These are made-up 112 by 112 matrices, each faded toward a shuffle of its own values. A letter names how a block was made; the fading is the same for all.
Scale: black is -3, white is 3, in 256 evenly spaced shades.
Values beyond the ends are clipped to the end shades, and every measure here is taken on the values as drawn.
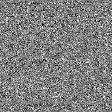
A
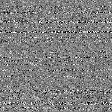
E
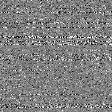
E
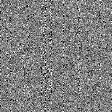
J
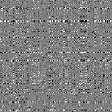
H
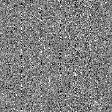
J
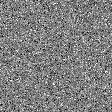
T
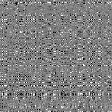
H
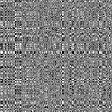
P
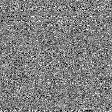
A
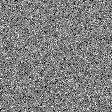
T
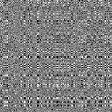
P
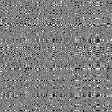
H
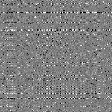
H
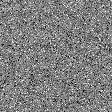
T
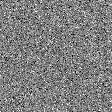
T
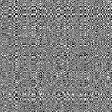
P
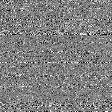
E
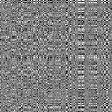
P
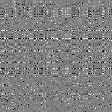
H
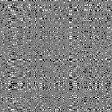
H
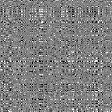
H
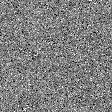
T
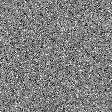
T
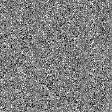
J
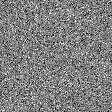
T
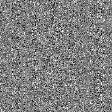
J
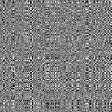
P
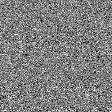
A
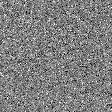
T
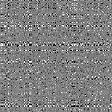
H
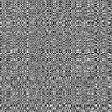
P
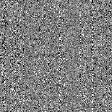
J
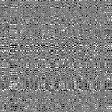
H
